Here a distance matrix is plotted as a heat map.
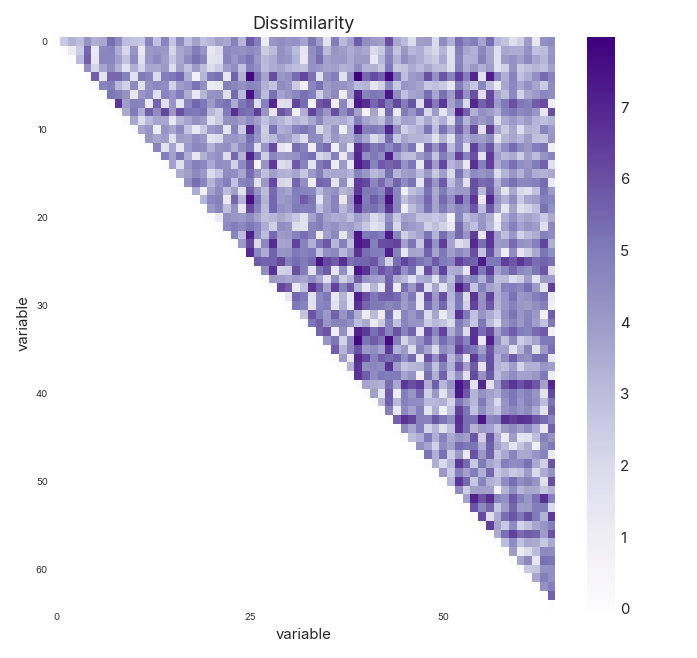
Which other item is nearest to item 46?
62
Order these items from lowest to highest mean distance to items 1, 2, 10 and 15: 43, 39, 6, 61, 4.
6, 61, 4, 39, 43
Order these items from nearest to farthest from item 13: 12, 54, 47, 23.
47, 12, 23, 54
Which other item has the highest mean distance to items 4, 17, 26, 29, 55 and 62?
39
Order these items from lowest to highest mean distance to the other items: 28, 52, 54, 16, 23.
16, 28, 23, 54, 52
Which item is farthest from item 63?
52
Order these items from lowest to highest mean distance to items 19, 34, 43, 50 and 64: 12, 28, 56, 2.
12, 2, 28, 56
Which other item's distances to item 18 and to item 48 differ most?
4
